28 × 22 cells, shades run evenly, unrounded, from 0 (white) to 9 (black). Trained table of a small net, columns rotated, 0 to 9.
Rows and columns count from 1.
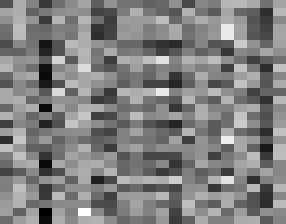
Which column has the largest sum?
4
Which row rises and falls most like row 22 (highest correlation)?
7
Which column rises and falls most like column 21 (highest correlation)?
9
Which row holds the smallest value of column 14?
23
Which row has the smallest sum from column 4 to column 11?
12
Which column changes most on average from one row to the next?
13
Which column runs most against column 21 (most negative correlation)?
2
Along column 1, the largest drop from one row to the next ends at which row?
19
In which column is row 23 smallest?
18
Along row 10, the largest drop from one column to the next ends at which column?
5
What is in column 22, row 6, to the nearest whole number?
3
